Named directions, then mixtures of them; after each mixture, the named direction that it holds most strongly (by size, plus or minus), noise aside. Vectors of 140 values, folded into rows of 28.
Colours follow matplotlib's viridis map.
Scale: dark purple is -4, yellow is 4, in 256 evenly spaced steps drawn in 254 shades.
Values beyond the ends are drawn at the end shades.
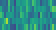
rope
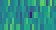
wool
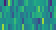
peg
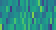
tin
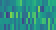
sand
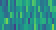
rope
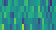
peg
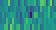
wool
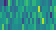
peg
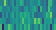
peg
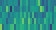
tin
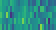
sand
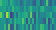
sand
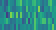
sand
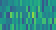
sand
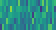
tin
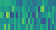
sand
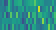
sand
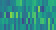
sand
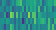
sand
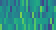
tin
